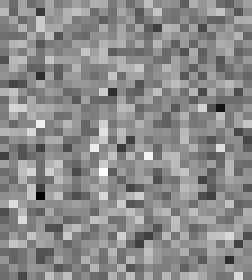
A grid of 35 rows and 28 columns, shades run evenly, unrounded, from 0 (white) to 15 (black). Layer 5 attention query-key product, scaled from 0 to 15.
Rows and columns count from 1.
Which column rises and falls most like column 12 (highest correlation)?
3
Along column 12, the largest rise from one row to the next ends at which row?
13
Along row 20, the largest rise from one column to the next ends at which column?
18
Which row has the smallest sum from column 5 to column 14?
8
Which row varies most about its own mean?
25
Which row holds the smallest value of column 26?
30
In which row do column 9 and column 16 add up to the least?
9
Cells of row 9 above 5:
22
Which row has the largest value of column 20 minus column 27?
35
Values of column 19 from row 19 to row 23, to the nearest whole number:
6 4 6 7 8
